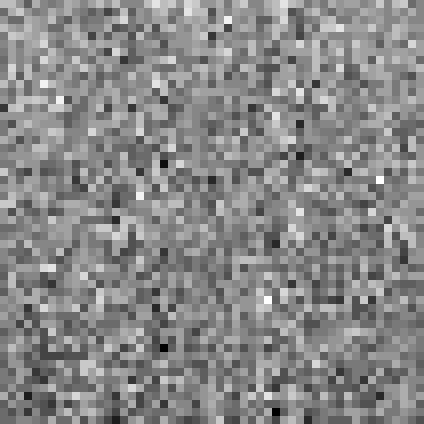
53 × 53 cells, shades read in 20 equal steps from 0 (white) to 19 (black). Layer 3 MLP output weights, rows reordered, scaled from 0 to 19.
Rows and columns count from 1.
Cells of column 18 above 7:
35
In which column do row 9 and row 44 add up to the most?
21
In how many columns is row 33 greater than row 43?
26
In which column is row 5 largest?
27
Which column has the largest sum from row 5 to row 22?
38
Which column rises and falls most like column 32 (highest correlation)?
53
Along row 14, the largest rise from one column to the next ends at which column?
14
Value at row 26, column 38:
9
